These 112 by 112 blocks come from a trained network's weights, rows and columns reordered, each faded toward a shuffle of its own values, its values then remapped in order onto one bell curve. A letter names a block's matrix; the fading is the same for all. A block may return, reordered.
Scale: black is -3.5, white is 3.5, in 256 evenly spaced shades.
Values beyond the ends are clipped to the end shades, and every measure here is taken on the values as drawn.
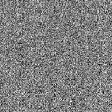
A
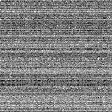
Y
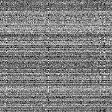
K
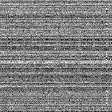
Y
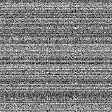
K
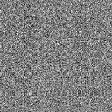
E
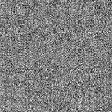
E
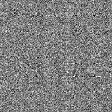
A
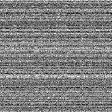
Y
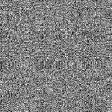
E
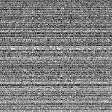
K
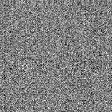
A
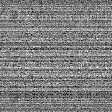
K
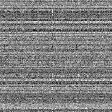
Y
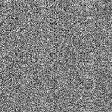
A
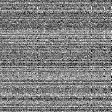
K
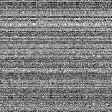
Y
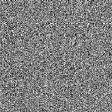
A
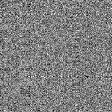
E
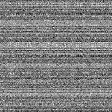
Y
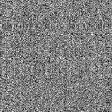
E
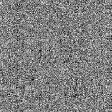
A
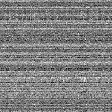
Y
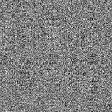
E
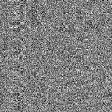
A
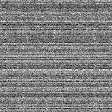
Y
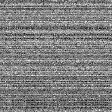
Y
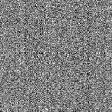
A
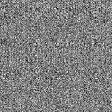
E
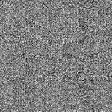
E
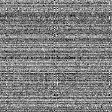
K
